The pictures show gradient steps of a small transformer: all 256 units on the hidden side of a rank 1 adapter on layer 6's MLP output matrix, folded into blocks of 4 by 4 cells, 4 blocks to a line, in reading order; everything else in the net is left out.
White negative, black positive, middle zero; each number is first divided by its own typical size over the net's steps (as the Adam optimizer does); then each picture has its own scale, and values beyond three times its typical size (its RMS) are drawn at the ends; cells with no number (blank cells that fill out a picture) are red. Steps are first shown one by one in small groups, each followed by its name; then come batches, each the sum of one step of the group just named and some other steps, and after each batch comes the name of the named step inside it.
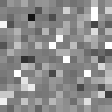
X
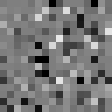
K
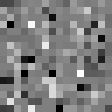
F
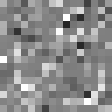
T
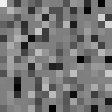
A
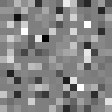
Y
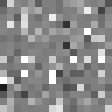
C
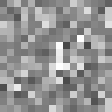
C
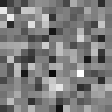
F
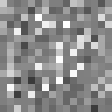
A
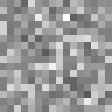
T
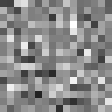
F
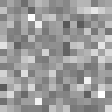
C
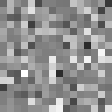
C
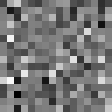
C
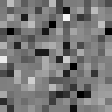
T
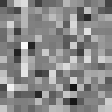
C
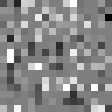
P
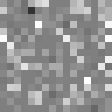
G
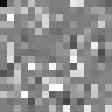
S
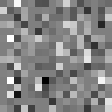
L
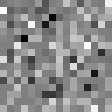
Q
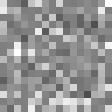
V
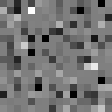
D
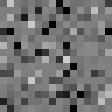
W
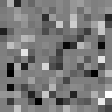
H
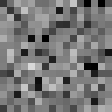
S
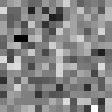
Q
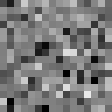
P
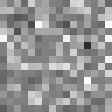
G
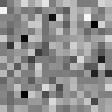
Q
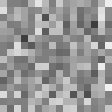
V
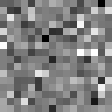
D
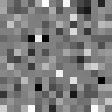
D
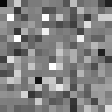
S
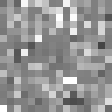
P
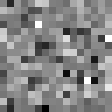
G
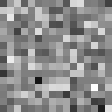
S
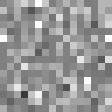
G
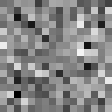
L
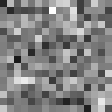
P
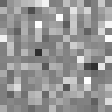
G
